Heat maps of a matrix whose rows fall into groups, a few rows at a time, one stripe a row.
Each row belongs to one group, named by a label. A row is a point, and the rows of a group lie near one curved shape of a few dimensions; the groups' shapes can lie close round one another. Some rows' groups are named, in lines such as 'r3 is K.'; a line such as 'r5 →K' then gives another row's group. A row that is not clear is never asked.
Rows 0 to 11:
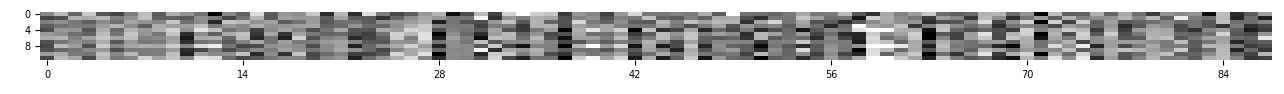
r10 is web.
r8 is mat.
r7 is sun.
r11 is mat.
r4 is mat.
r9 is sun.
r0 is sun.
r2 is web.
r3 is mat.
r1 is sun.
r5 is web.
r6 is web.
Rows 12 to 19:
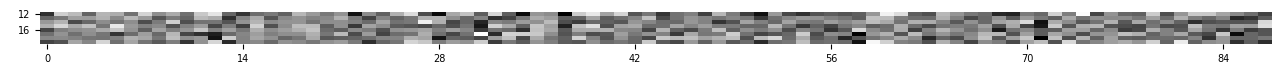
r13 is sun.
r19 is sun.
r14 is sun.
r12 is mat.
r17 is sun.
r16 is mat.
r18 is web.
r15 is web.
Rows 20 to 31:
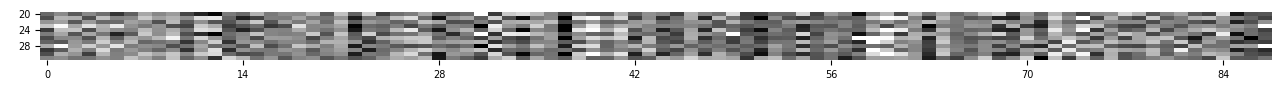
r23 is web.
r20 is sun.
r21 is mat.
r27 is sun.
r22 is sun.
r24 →mat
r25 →sun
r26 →mat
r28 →web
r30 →mat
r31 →web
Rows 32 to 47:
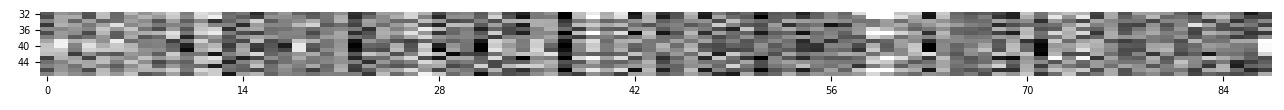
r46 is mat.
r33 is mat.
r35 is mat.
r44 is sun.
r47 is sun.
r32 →mat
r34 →sun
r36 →sun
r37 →mat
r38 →sun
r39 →web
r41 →web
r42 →sun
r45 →sun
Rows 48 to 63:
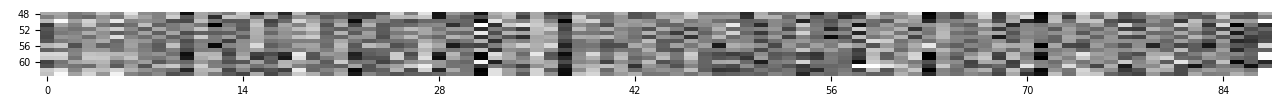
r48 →web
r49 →web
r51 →sun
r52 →mat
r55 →sun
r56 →sun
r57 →sun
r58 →web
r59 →web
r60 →sun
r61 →mat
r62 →web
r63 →web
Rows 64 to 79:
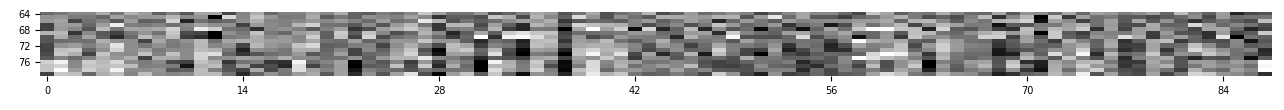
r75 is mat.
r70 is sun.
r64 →sun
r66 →sun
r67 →mat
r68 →mat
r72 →mat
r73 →mat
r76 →web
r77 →web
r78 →web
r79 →mat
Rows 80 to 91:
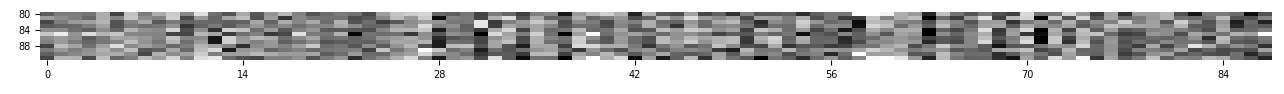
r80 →mat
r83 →sun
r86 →web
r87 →web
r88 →mat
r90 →mat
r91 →mat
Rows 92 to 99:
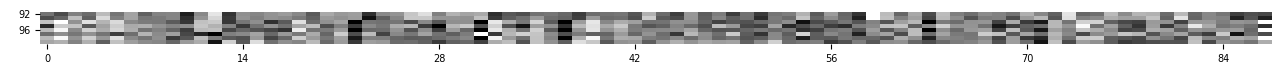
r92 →sun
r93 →sun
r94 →web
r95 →mat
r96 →web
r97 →sun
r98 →web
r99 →web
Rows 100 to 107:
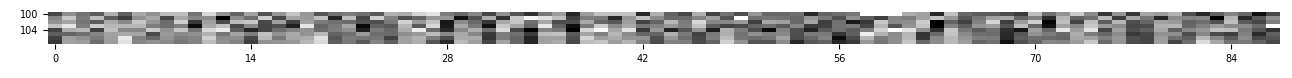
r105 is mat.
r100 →mat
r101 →sun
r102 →web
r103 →web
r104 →mat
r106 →mat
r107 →mat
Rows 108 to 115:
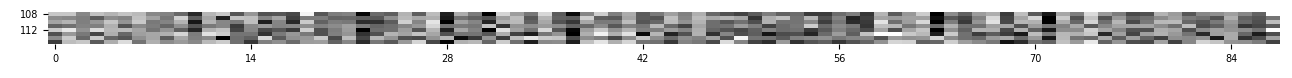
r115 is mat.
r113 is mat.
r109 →web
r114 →sun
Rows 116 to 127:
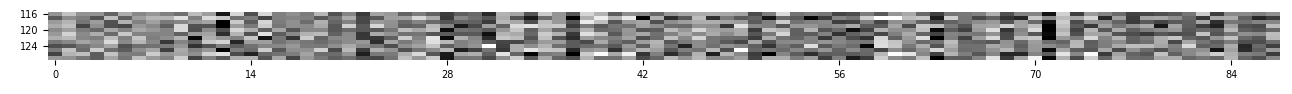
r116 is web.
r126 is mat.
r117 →mat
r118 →web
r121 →web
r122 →web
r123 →sun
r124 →sun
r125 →sun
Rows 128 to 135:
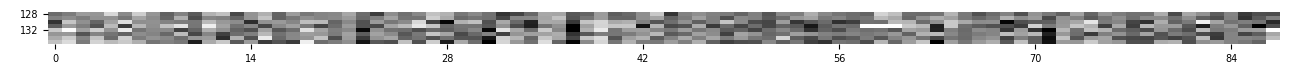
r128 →sun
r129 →sun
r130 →mat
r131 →mat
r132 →web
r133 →sun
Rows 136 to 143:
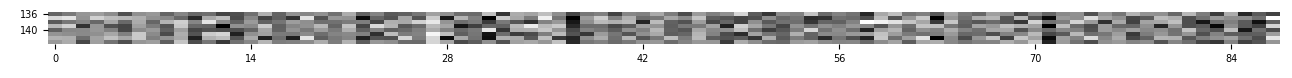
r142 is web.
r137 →web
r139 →sun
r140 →sun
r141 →sun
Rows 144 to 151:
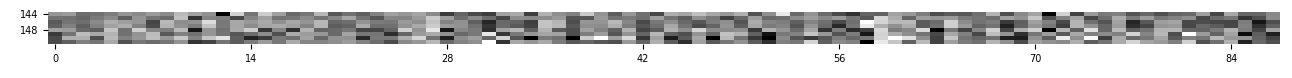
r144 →web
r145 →sun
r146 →mat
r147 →mat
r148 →web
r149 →sun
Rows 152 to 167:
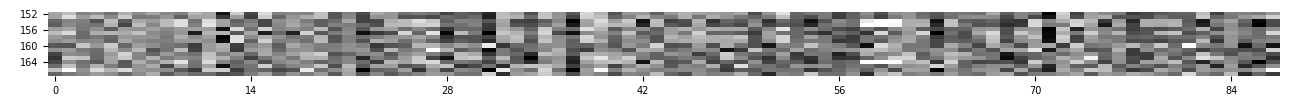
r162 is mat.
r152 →web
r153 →web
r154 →mat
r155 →mat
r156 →web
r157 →web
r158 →web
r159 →web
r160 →sun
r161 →sun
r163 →mat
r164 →mat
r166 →web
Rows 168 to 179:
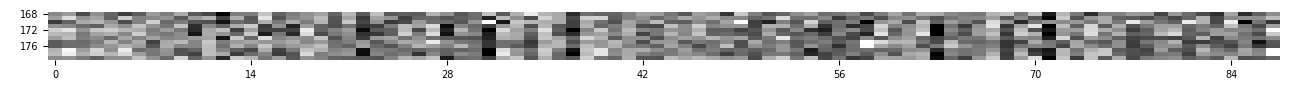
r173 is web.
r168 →sun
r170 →sun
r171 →web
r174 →web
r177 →web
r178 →web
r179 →web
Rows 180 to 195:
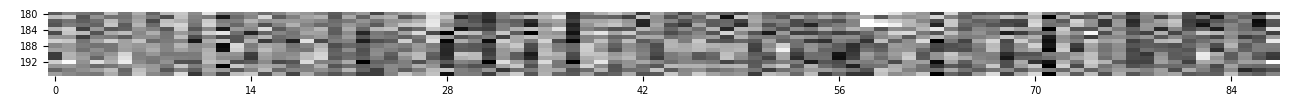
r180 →mat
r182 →mat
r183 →mat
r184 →sun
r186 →sun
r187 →web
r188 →web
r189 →web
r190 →mat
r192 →web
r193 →web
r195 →web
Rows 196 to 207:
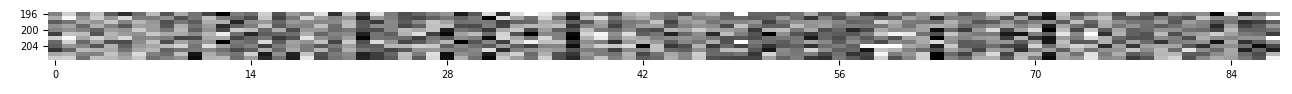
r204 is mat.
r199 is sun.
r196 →sun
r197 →web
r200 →web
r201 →mat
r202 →web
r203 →sun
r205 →sun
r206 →web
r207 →web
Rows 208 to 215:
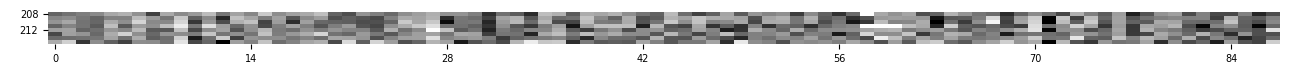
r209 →web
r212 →sun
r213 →mat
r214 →sun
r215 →sun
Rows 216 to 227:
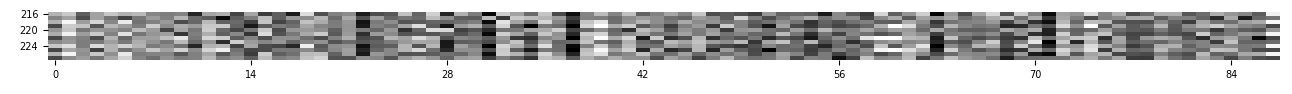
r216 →web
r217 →sun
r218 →web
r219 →mat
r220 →sun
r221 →web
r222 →mat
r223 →web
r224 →web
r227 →mat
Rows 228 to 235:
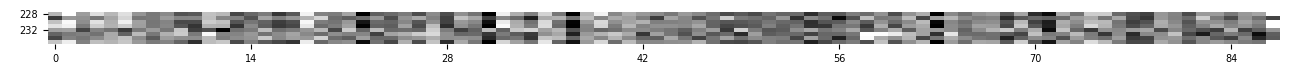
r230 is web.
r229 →mat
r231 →web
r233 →mat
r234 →mat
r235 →web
